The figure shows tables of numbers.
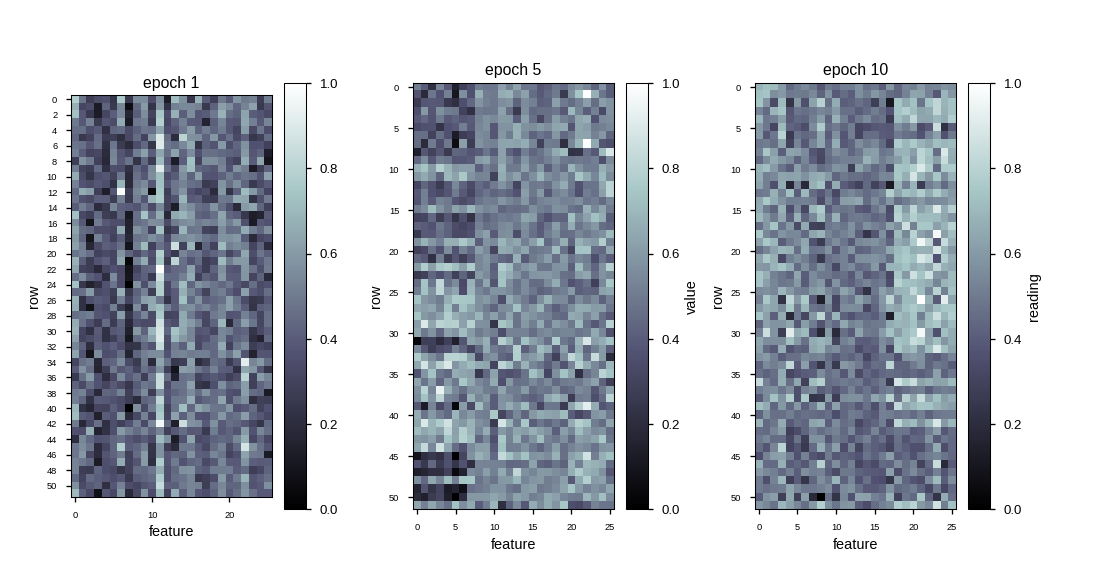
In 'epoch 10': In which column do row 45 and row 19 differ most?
21
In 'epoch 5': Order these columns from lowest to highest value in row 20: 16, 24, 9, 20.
20, 24, 16, 9
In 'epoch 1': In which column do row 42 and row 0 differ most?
13
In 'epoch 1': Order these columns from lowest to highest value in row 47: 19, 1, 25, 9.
25, 1, 19, 9
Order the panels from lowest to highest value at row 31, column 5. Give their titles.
epoch 5, epoch 1, epoch 10
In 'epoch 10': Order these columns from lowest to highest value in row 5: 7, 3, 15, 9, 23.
15, 9, 7, 3, 23
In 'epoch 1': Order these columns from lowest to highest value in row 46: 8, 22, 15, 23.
8, 23, 15, 22
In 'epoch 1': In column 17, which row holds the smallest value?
3
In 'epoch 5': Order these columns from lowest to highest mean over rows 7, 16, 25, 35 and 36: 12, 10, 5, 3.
5, 3, 12, 10
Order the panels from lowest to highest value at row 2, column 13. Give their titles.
epoch 5, epoch 10, epoch 1
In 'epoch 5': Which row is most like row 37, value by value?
44
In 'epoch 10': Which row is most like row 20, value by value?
22
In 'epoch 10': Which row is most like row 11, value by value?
31
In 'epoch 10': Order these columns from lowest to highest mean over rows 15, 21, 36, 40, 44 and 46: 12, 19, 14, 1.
14, 12, 1, 19
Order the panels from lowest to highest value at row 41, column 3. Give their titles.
epoch 1, epoch 10, epoch 5
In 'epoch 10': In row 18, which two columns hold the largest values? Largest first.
23, 20
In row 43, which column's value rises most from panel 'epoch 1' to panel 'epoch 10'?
3
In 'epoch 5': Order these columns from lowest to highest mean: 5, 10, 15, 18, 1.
5, 10, 1, 15, 18
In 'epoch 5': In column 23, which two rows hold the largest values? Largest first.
33, 16
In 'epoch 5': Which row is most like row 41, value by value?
34
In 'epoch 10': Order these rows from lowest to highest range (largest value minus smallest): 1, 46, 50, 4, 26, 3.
1, 3, 4, 46, 50, 26
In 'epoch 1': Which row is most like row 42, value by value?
5
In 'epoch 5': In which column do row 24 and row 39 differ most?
1
